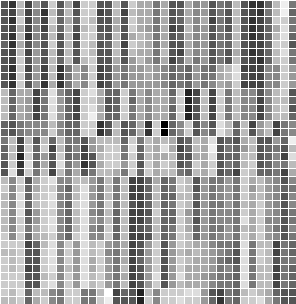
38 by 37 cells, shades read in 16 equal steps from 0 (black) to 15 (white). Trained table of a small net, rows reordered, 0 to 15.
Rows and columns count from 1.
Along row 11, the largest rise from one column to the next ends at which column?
3
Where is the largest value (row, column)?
37, 14
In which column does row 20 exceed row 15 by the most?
27
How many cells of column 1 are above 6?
21
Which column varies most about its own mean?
33
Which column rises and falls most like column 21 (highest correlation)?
19
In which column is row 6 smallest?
2
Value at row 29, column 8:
8
